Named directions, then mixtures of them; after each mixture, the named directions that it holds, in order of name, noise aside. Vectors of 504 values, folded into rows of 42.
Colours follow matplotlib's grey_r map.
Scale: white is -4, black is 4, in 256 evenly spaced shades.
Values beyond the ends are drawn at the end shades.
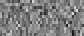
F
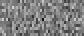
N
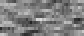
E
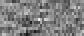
E, F, N.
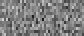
N.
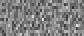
N.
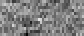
E, F, N.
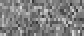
E, F.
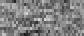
E, N.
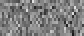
F.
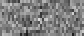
E, F, N.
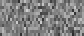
F, N.
